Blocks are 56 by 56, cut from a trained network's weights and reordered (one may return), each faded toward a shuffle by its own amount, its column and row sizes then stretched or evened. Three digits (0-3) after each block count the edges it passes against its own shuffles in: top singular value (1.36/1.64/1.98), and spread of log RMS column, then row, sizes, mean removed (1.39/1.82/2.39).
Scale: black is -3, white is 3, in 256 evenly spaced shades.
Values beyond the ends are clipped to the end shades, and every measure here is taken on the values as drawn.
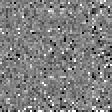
2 2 1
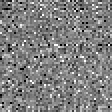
3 0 1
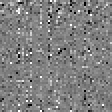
0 3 2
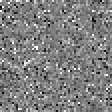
0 2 1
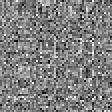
2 1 0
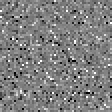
0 0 2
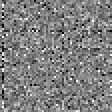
1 1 0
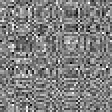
3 1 0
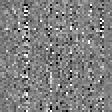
2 3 0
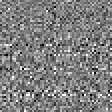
2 0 2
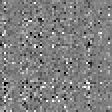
0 3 2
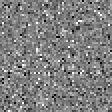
0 1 0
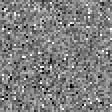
0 1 0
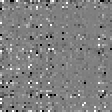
0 3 3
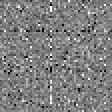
1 2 1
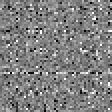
2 2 1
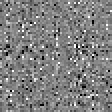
1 3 1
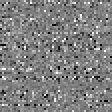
0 1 3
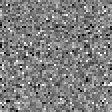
1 0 1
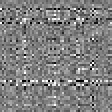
3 2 3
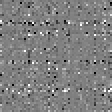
1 3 3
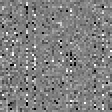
0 3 0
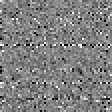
2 1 2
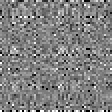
3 1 3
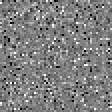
0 1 1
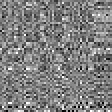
3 1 2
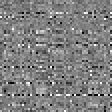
3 1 3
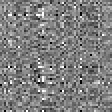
3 2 2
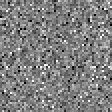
1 0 0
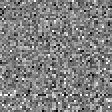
2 0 0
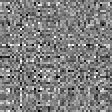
3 2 2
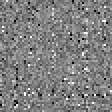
0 2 0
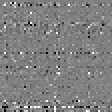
2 2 3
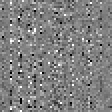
0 3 0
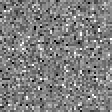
0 1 0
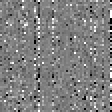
3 3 0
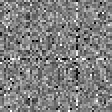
3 1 0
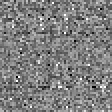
0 0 2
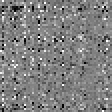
1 3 2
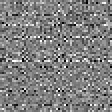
3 1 3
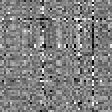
3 3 1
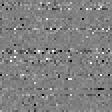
0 1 3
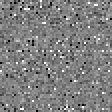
0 0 2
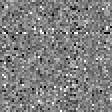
1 2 1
